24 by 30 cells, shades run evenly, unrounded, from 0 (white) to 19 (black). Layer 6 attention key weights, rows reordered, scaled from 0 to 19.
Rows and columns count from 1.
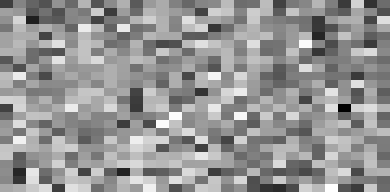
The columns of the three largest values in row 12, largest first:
16, 11, 28
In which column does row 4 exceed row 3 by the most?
17
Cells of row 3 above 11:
6
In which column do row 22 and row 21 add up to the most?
2
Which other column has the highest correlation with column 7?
10
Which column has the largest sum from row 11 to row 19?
24
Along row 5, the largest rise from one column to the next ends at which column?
25
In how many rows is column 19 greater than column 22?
8
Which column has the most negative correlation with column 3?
18
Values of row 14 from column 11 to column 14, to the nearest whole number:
15 5 4 10
